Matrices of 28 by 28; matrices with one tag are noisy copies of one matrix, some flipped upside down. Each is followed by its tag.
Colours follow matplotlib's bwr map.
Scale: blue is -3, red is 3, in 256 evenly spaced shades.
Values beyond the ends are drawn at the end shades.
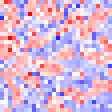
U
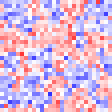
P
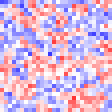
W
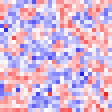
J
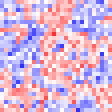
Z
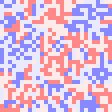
Z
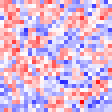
U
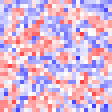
U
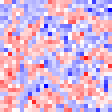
U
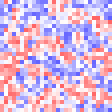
U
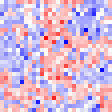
Z
